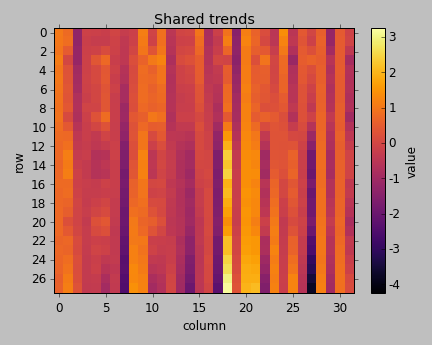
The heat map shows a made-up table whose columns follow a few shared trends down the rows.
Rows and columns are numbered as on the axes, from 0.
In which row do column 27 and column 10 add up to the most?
3
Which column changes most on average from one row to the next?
18
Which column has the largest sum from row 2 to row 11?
20
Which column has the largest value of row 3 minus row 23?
27
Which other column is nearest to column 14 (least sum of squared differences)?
13
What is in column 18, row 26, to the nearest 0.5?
3
